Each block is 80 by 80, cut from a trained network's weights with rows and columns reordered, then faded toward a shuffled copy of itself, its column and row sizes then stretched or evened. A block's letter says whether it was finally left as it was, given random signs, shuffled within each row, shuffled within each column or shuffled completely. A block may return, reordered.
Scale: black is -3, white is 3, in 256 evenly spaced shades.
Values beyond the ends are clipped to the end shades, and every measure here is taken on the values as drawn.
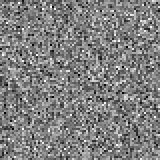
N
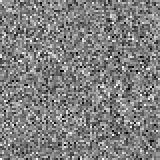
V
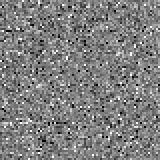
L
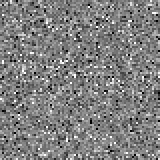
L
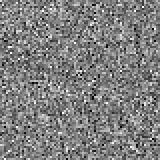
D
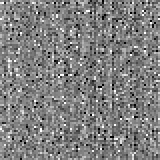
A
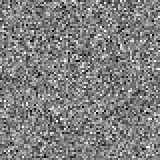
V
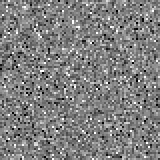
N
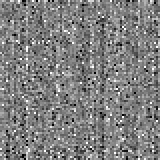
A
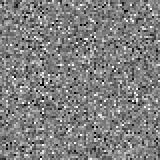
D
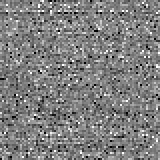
A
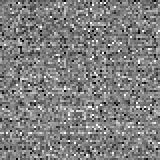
A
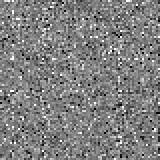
L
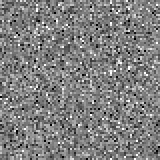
D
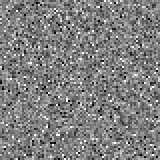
N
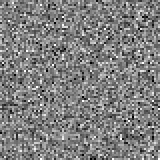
A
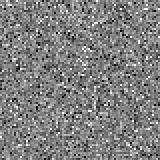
N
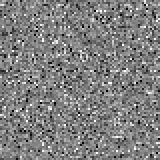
V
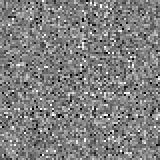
L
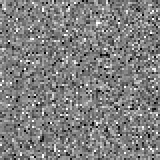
D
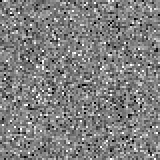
N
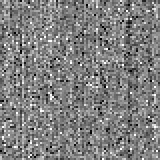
D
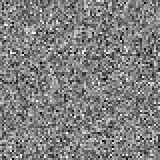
L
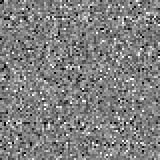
V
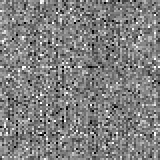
A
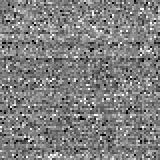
V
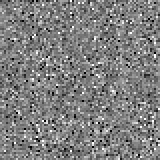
L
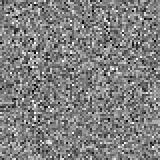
L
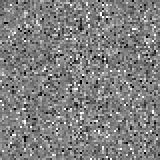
D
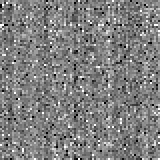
A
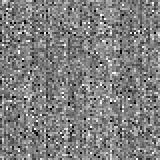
A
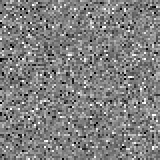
L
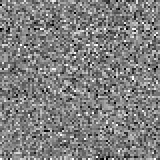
L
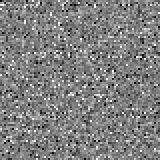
V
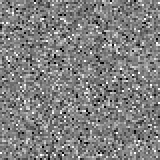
N
